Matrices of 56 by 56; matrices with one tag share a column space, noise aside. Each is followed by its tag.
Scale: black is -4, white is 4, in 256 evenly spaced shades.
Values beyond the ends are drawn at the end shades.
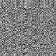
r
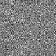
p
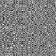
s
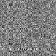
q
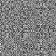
q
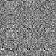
q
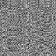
r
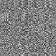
r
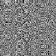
p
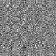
s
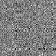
q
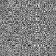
s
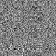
q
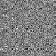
q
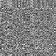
r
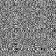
q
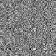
q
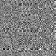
q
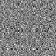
q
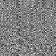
r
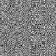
s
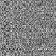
q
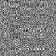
q
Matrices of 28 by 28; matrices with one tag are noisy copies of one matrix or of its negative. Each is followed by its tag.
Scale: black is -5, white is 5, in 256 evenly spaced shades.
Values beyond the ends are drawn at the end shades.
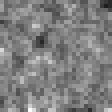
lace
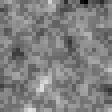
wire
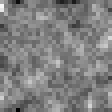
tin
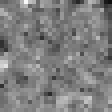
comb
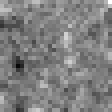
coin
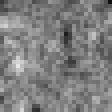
coin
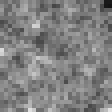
lace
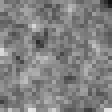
lace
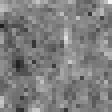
coin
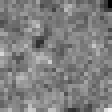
lace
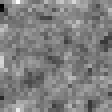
tin
